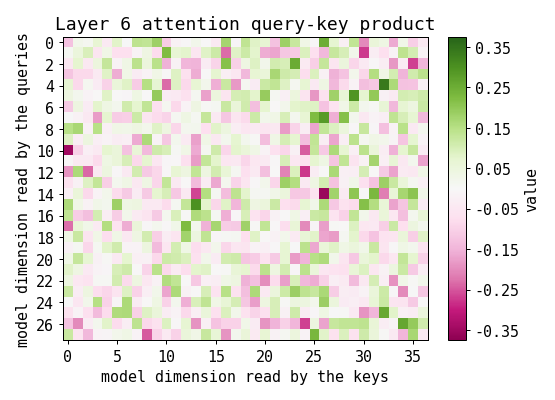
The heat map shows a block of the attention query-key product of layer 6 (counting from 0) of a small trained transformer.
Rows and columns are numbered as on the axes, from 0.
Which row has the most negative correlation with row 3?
8
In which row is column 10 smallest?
4
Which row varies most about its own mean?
14
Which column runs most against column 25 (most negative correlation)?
27
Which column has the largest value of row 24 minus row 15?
17
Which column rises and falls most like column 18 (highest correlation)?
29
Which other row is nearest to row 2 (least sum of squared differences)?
0
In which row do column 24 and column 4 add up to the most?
19
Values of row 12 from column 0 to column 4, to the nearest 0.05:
-0.2 0.15 -0.25 -0.05 0.05
